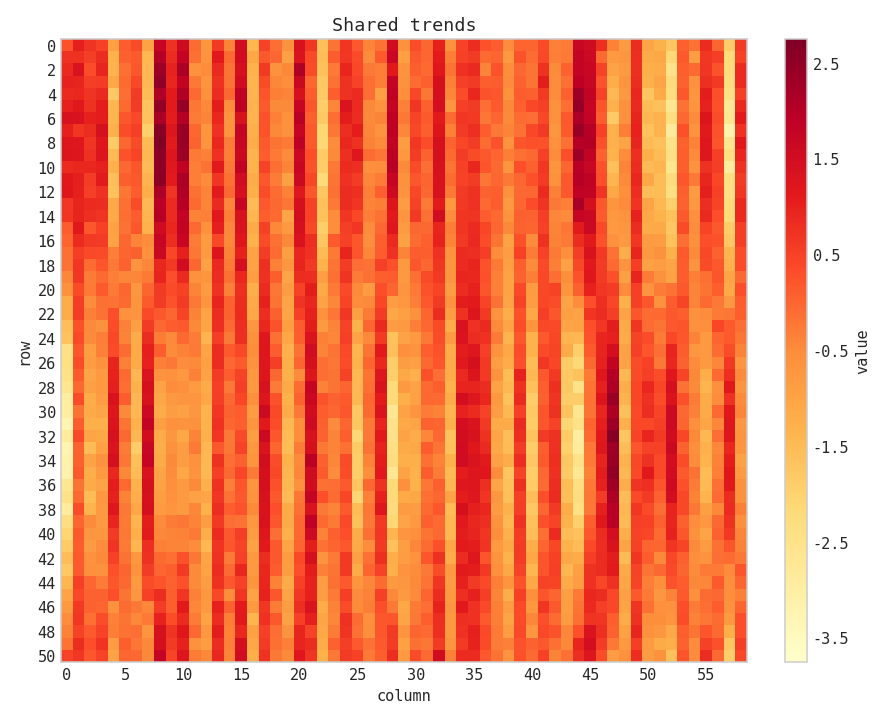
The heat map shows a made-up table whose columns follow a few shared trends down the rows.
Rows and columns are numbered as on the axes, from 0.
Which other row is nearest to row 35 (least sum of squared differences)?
34
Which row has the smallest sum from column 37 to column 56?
33
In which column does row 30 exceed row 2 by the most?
52
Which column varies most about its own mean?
44
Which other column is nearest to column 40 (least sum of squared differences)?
43
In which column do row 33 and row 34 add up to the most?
47
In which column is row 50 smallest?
57
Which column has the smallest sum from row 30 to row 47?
0
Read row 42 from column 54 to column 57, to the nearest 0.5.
-0.5 -0.5 0 0
